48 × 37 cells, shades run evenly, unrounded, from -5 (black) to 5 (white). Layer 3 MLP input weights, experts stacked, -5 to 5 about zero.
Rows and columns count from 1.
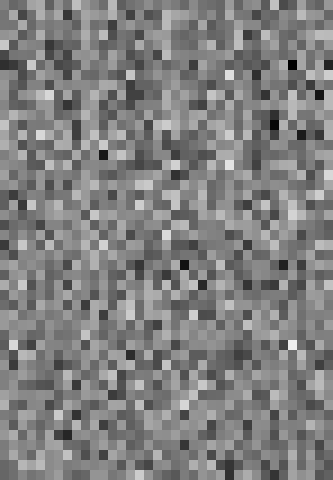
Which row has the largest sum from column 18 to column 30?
13
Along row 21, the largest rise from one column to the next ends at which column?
4
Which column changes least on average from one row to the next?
25
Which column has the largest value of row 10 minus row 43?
24
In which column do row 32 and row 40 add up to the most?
22
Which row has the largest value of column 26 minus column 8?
8
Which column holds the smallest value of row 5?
6
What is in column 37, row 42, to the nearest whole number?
-1
